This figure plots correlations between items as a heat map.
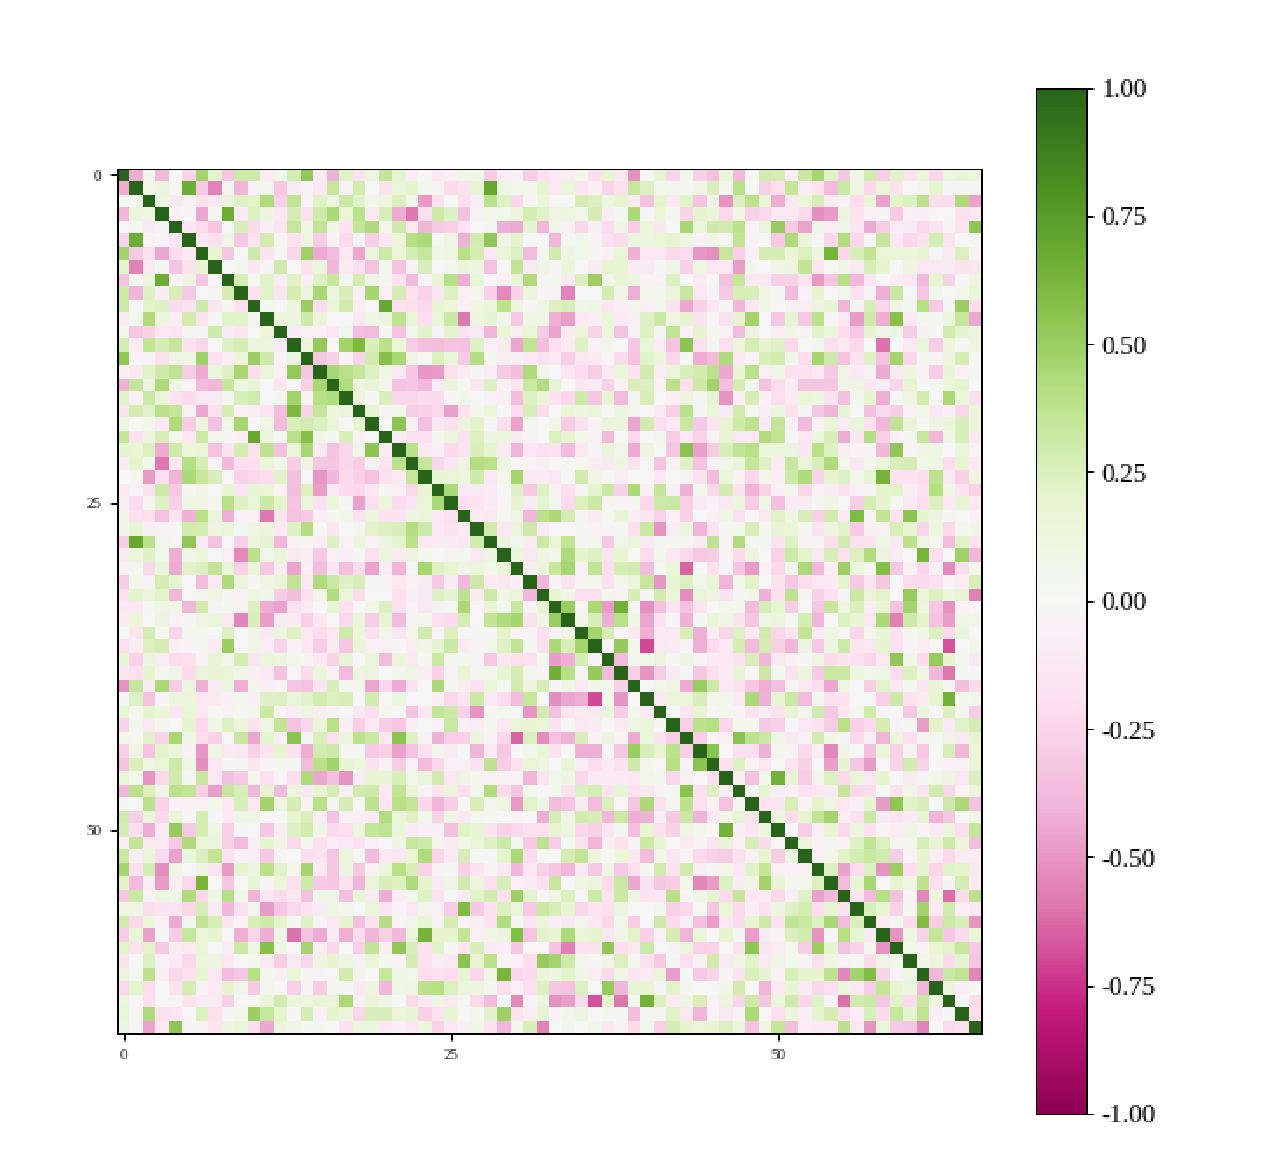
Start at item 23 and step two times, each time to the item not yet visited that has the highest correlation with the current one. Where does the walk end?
30
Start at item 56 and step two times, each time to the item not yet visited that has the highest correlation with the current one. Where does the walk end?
60
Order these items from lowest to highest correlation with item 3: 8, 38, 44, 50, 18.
50, 38, 44, 18, 8
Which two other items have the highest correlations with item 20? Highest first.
10, 14
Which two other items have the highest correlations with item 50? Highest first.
46, 4
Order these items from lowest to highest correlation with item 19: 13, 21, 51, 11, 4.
51, 11, 13, 4, 21
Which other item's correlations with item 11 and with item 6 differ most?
26
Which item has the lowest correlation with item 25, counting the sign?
18
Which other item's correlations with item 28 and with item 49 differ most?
1
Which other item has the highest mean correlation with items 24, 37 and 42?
62
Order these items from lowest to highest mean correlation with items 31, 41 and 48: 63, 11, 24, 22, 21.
24, 22, 21, 63, 11
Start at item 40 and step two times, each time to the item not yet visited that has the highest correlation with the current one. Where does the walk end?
17
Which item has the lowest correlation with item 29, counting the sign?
9
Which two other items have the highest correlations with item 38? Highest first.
33, 36
